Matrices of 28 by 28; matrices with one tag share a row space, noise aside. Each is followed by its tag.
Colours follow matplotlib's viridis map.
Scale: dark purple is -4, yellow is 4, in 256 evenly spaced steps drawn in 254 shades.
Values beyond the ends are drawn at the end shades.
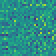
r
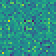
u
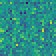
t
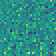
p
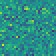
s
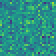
s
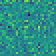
s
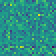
p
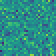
s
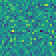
p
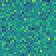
u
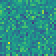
t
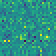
u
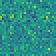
u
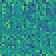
u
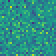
t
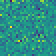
t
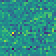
r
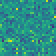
s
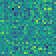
r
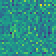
r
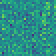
u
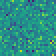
p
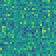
u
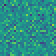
p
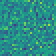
r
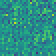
r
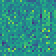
u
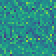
p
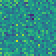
s
